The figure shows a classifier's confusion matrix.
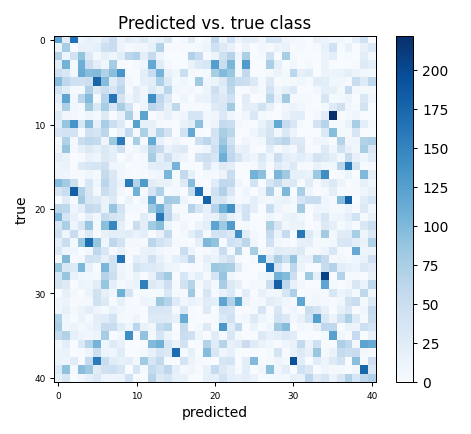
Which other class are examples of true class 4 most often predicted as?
8
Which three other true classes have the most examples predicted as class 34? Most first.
28, 16, 29
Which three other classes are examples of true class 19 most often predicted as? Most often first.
37, 12, 36
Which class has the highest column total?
21
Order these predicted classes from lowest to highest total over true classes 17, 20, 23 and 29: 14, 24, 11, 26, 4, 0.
26, 24, 4, 14, 0, 11
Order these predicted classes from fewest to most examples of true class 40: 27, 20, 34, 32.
27, 20, 34, 32
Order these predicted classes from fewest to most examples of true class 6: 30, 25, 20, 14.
25, 30, 20, 14
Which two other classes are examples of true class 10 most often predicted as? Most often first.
2, 28
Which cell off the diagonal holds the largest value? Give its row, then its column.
9, 35
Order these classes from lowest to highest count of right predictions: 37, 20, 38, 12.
37, 20, 38, 12
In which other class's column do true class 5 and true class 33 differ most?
16
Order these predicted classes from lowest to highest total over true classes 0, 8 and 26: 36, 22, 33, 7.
36, 33, 7, 22
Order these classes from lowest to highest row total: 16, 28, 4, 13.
13, 16, 28, 4
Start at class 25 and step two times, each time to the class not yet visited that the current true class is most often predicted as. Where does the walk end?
30
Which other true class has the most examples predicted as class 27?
39
